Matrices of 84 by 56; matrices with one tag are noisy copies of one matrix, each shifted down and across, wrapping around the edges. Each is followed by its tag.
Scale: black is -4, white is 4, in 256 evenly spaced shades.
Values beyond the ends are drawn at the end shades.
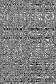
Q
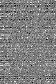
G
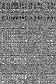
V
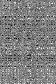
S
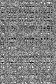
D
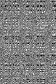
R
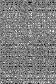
S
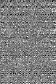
G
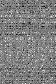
S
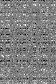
D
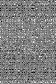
S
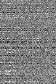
G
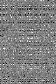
G
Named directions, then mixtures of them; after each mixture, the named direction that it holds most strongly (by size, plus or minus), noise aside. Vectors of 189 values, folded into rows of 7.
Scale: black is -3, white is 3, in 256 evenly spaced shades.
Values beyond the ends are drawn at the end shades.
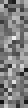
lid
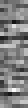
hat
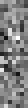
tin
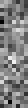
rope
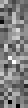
rope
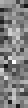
tin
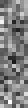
rope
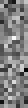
lid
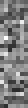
tin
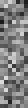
rope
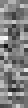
hat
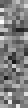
rope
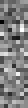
tin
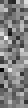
tin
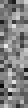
lid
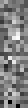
tin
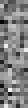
lid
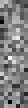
rope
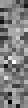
rope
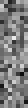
lid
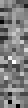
rope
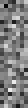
lid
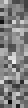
rope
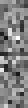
tin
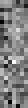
rope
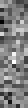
rope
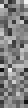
lid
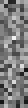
lid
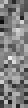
rope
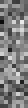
rope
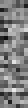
hat
